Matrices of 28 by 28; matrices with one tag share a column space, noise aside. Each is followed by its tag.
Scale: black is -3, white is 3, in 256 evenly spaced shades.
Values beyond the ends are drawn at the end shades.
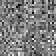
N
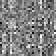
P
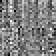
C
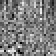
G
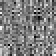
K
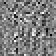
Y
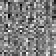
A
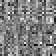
K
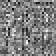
Y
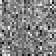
N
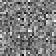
Y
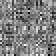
K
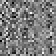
Y
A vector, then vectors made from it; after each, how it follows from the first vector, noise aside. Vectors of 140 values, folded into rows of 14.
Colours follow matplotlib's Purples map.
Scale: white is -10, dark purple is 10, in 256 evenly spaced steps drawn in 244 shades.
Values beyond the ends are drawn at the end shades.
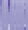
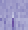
wrapped around.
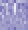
wrapped around, negated, scaled up.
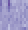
copied.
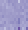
reversed, partly zeroed.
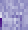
wrapped around, scaled up.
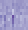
wrapped around.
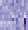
wrapped around, scaled up.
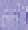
wrapped around.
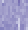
reversed, negated.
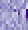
wrapped around, scaled up.
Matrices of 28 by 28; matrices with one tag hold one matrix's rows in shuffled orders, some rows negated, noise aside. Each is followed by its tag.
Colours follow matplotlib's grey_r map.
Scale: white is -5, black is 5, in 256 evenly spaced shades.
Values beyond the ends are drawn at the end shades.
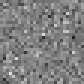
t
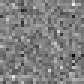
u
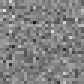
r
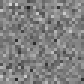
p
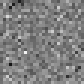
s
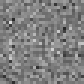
r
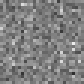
u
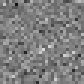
t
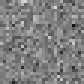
u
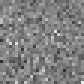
p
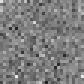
p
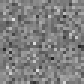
r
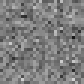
u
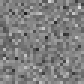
t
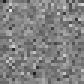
r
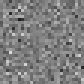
s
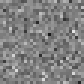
t
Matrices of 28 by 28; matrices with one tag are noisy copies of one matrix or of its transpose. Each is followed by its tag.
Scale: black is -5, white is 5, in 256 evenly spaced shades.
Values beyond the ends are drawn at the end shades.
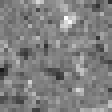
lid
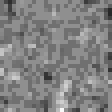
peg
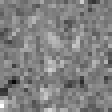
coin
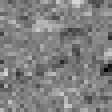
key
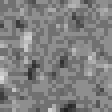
key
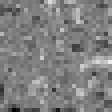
peg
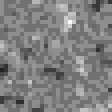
lid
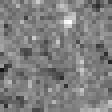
lid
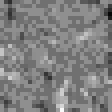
peg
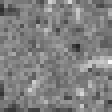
peg
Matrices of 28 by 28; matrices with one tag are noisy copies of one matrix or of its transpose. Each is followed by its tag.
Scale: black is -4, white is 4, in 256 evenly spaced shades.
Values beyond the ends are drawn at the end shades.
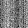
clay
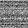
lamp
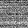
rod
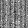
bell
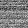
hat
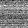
clay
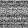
lamp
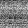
clay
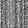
lamp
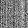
rod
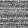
lamp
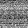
clay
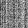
rod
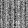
bell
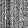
hat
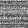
lamp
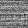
bell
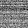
hat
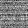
bell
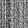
hat
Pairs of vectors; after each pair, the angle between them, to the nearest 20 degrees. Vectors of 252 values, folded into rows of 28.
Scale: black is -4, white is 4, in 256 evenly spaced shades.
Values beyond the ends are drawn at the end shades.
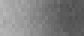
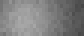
40 degrees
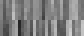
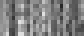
140 degrees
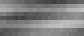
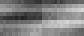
20 degrees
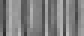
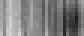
60 degrees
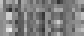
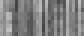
60 degrees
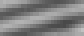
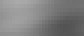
80 degrees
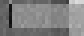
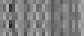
80 degrees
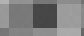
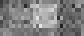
140 degrees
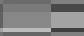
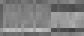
20 degrees
